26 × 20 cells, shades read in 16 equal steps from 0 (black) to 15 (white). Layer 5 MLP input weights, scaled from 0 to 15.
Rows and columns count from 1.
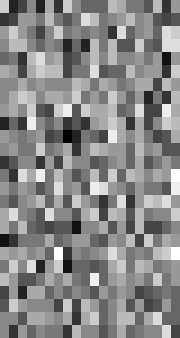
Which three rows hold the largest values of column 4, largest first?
10, 21, 9
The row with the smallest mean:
18
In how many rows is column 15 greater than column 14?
6
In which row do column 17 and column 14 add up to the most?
16
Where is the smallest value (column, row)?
8, 11
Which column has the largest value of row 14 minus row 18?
5
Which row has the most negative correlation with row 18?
19
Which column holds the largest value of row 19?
17
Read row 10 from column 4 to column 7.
14 8 6 8
